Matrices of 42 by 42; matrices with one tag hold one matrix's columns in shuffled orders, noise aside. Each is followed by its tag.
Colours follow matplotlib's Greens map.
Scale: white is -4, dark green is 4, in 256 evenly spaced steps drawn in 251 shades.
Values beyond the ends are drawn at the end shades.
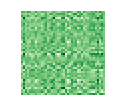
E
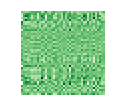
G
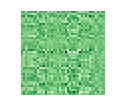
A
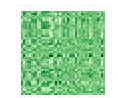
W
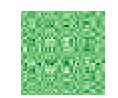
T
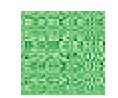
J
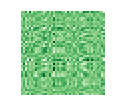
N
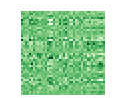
J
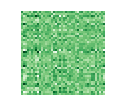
A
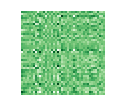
A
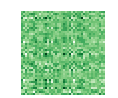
E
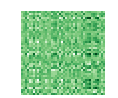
E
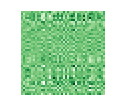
G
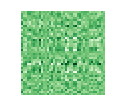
T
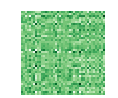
A
